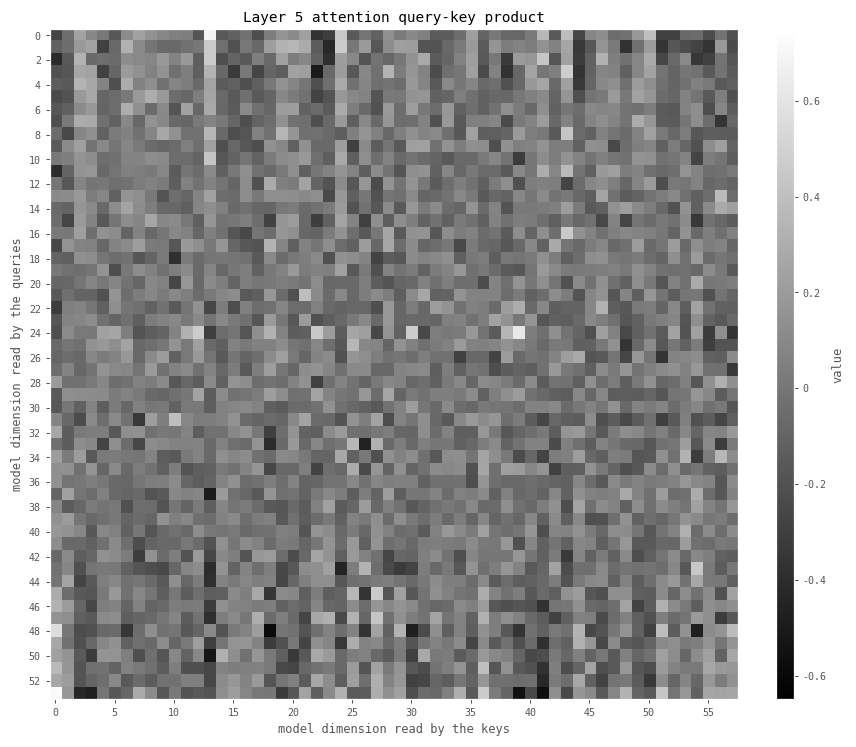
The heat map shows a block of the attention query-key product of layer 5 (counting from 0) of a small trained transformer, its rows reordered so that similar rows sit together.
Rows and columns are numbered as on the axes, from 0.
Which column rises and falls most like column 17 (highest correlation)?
25
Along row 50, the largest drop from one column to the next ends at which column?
13
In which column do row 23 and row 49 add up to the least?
41
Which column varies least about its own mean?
33
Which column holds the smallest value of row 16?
16
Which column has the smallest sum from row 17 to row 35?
48
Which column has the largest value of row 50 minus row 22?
0
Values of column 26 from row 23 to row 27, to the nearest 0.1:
0.1 0.2 0.1 0.1 0.1
